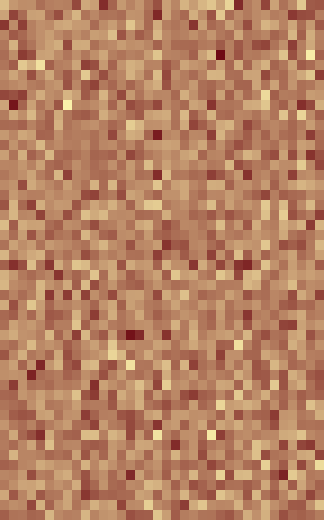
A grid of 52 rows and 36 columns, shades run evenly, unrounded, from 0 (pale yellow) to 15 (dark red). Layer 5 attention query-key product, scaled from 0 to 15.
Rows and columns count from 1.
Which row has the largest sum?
18
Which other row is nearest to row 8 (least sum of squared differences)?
46
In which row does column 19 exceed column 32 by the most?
23
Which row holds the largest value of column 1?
3
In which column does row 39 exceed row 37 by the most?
11
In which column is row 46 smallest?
29
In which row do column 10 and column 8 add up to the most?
30
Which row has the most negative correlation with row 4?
14
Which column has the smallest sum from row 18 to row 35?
13
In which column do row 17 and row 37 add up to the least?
15
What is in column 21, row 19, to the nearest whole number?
5
